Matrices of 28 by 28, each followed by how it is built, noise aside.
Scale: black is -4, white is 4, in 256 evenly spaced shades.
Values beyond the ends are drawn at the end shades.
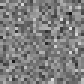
noise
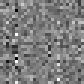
uneven columns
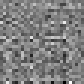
low rank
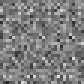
repeating columns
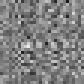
low rank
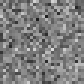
noise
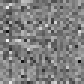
low rank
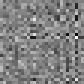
low rank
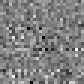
uneven rows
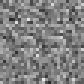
repeating columns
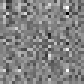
low rank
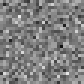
noise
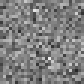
noise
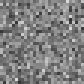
noise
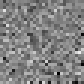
uneven rows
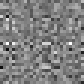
low rank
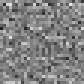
uneven rows
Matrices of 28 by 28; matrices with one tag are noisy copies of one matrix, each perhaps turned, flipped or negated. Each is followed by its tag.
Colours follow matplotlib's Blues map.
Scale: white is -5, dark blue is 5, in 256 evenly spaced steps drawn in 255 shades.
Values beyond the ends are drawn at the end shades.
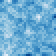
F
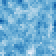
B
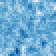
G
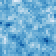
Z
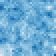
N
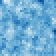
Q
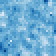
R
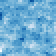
Q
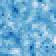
Z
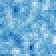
Z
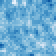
R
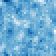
Q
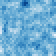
B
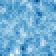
G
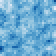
N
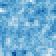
R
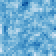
B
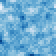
Q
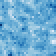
R
